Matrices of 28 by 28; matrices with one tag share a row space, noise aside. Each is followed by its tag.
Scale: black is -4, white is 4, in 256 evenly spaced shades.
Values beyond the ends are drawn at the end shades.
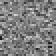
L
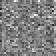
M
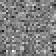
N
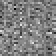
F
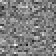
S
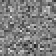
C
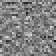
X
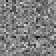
N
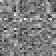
F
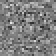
C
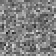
N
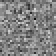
C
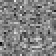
F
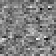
L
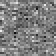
S
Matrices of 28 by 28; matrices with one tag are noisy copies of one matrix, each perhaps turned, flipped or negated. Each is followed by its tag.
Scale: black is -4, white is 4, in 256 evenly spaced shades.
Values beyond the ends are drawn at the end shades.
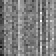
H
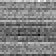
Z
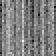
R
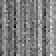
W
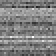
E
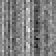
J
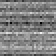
R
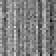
W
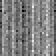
R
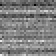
W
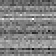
E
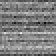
R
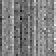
Z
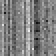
J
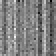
W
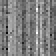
E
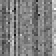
H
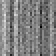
W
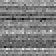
E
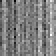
W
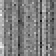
H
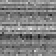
J
